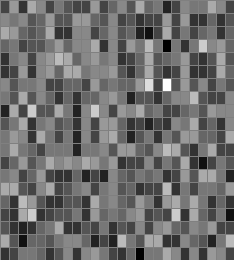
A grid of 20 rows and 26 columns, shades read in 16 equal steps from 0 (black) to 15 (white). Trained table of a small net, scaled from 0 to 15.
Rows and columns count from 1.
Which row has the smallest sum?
18
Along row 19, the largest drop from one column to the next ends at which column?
19
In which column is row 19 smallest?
3
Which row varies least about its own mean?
2
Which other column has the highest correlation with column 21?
5
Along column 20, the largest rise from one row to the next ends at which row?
16
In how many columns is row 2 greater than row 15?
8
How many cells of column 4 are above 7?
4
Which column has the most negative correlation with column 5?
15
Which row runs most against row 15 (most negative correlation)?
17
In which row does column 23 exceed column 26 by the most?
14
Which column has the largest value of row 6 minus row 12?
9
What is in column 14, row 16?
6
